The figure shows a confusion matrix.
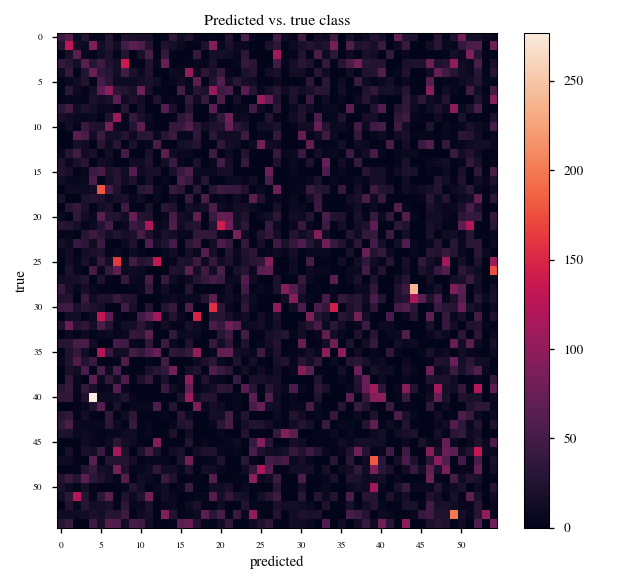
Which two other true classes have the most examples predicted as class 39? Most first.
47, 50
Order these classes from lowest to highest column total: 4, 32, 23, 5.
32, 23, 4, 5
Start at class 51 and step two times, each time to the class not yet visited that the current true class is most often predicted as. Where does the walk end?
27
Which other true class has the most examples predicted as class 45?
29
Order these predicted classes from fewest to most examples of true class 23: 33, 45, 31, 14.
45, 31, 14, 33
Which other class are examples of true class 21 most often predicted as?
20
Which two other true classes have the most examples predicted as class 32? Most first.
22, 10
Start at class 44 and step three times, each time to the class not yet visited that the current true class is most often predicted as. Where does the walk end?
24
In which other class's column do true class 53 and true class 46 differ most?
49
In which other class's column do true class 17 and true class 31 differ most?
12
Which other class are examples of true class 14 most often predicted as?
33
